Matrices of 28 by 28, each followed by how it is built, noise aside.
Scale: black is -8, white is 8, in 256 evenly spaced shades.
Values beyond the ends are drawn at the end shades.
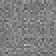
low rank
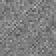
Hankel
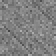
Toeplitz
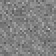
Toeplitz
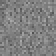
blocks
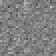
low rank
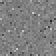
sparse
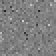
sparse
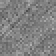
Hankel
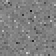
sparse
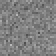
noise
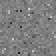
sparse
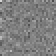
low rank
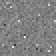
sparse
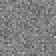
noise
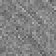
Toeplitz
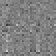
low rank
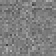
low rank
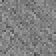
Toeplitz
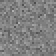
noise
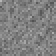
Hankel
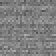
blocks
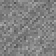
Hankel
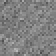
Hankel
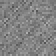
Hankel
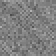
Toeplitz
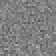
noise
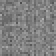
blocks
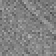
Toeplitz
